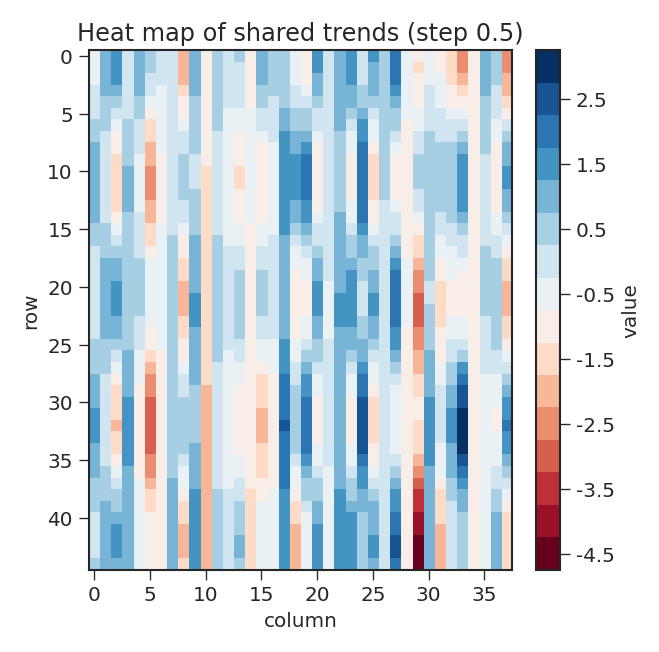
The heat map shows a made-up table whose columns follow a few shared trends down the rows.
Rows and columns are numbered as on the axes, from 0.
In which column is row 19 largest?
27
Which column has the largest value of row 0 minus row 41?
29
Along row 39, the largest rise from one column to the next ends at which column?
30
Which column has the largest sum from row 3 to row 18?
24
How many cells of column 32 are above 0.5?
8
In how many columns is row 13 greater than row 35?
10
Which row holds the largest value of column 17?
32
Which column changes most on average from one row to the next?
37
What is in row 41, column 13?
0.5
